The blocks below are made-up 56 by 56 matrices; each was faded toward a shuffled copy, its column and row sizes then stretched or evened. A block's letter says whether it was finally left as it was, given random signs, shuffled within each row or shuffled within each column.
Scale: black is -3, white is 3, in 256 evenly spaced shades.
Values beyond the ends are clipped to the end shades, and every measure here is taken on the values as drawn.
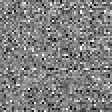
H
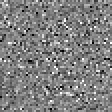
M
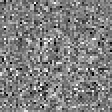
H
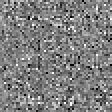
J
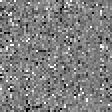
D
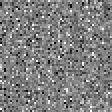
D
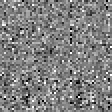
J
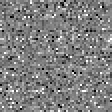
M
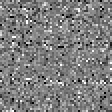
J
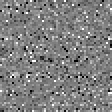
M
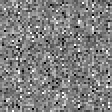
D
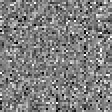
D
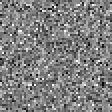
M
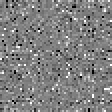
H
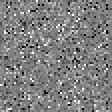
D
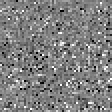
M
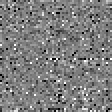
J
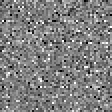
M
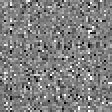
H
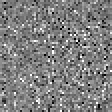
D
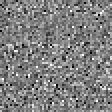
M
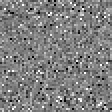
M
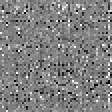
H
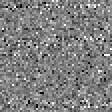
M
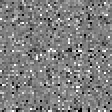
J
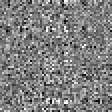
H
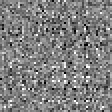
H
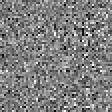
J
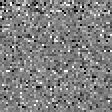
M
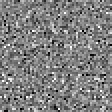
M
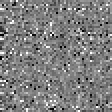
H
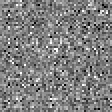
H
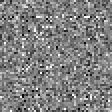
J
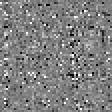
H
